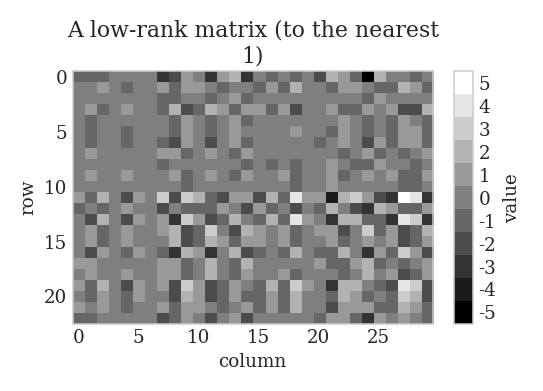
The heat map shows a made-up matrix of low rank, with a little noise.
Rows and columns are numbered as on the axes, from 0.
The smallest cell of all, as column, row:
24, 0
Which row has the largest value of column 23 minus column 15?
11
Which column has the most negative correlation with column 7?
25
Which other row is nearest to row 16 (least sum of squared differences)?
20
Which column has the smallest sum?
8
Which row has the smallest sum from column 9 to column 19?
12
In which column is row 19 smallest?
21
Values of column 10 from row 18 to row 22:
0 1 1 1 0
